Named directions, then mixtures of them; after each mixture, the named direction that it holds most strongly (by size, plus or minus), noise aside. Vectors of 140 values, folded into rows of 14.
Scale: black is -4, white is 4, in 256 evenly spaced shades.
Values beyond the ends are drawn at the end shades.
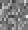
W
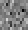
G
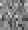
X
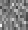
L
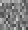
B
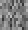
X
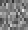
G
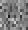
B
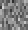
W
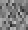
G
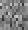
X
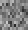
G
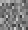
B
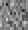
G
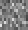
L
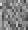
X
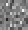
G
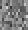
W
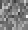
W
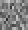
B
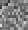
W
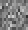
W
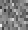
L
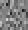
G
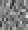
L
